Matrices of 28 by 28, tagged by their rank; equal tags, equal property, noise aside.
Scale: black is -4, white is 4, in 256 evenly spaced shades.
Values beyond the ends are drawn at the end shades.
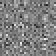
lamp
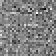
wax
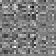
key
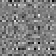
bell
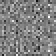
key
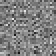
lamp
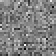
wax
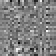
key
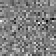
wax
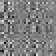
bell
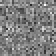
wax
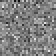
lamp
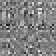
key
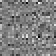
key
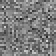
wax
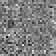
wax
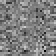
lamp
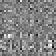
key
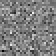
wax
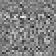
lamp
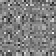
key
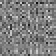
key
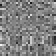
bell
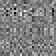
key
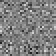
wax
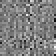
key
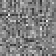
lamp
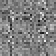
key
